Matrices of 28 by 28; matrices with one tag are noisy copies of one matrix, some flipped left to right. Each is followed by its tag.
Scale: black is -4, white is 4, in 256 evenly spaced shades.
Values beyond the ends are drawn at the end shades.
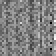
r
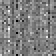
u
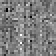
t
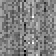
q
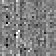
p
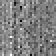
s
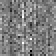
q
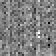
p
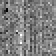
t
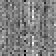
q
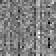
p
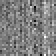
s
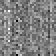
u
